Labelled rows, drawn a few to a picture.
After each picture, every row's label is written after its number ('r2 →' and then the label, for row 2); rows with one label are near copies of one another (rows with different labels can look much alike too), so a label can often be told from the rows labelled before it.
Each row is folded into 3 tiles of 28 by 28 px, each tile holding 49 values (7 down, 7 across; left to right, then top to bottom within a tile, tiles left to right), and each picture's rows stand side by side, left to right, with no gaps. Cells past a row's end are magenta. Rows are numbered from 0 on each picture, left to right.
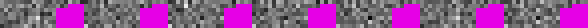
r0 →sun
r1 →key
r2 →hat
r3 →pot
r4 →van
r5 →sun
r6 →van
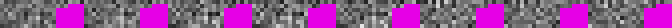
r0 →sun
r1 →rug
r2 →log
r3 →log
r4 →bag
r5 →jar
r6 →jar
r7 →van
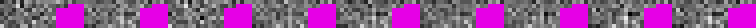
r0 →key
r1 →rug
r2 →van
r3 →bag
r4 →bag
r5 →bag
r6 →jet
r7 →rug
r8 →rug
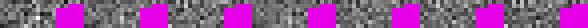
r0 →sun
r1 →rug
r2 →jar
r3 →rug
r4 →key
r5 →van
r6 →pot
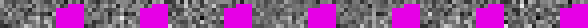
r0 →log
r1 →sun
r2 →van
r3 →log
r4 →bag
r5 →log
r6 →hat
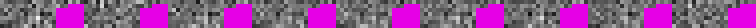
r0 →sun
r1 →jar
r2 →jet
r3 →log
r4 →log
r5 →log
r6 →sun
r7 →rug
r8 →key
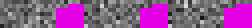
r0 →sun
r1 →key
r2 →hat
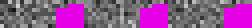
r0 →hat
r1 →bag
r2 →hat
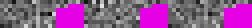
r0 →bag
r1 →jar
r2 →bag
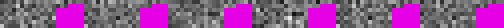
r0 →key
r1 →pot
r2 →bag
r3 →rug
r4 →key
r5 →key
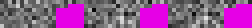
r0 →van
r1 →rug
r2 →sun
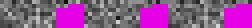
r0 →bag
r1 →van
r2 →bag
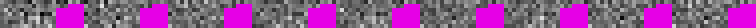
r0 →jet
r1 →key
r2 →van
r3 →bag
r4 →jet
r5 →pot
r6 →sun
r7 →van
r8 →van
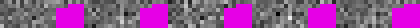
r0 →pot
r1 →rug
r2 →key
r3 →sun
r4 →rug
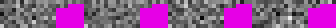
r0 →key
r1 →pot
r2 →van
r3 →sun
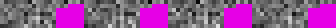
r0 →sun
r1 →bag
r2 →jet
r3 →rug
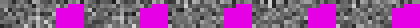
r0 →bag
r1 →jet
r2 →hat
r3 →jar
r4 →key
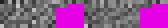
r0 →jar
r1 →pot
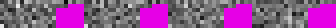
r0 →hat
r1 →pot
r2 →van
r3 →rug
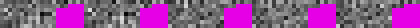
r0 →jet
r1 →jet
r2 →jar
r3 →pot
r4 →pot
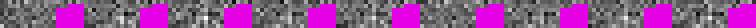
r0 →pot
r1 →rug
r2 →sun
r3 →jet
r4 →sun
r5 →hat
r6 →jet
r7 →rug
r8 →sun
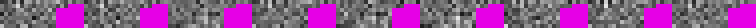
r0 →key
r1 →key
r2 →rug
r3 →jar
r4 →log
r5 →rug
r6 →pot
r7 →jar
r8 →key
